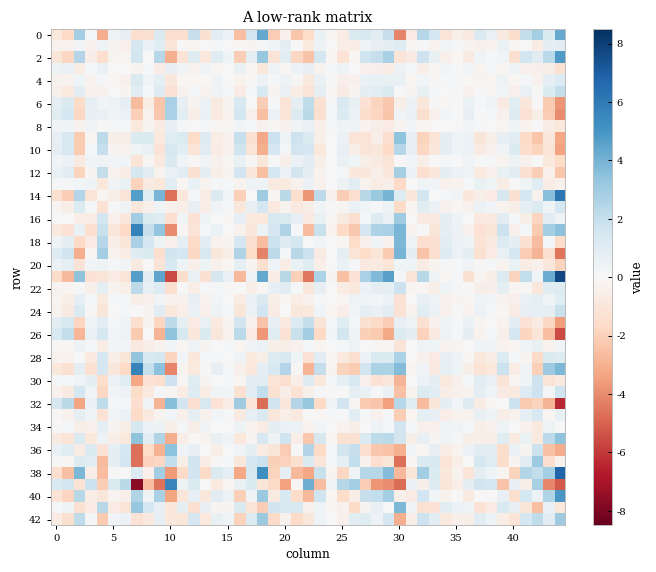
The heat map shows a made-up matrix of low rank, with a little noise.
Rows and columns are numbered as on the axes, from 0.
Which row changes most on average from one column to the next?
21
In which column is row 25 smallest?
44
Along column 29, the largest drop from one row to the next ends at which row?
39
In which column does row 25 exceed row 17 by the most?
10
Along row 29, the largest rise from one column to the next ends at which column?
7
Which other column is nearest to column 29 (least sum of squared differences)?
43
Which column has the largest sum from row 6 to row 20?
30
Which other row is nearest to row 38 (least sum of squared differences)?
2
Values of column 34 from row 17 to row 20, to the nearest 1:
1 1 1 0
